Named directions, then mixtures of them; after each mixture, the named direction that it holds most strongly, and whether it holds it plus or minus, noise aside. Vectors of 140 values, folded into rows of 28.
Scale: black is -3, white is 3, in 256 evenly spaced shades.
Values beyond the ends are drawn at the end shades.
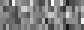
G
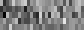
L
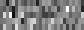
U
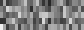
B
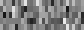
U, minus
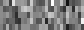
G, plus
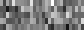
G, plus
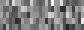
G, plus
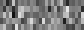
U, plus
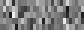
U, minus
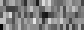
B, minus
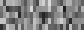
B, minus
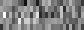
L, minus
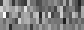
L, minus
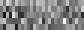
U, minus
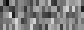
U, plus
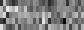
B, plus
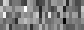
L, minus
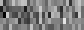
L, plus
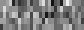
G, minus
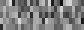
G, minus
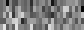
U, plus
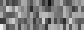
B, plus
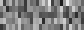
B, minus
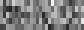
G, plus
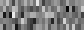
U, minus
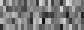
B, minus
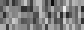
G, minus
